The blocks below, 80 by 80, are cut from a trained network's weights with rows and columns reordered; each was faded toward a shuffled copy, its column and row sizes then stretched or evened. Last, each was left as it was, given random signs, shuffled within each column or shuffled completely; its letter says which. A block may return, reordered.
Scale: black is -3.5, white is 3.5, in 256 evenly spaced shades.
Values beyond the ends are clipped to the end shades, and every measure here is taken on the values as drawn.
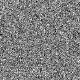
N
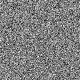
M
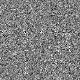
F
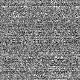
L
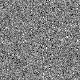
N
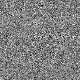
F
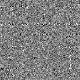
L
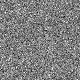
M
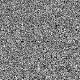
F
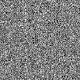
L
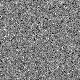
M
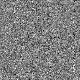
N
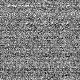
L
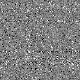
F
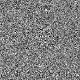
F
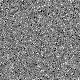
M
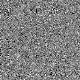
F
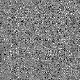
L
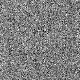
N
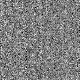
N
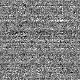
L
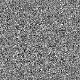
F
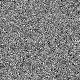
M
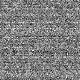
L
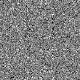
F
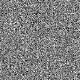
F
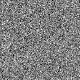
N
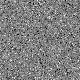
M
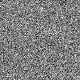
N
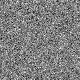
M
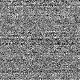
L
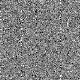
F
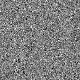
N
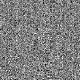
L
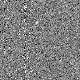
N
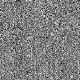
L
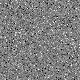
M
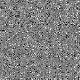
L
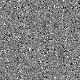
F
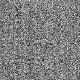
L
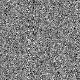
N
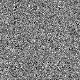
F
